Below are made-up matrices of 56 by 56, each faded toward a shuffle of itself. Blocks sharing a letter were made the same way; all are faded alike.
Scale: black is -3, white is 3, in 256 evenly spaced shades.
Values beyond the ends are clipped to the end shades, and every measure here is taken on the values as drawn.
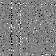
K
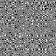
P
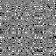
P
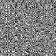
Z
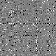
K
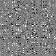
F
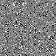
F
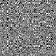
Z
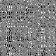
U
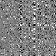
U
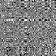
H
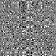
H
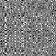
P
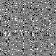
K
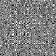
Z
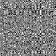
H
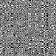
H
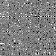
F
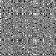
H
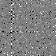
K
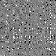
K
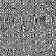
P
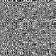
H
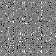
K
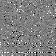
F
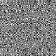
H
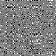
P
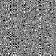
Z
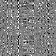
U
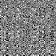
Z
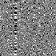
Z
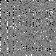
K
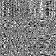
Z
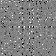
K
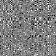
U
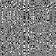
U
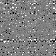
K
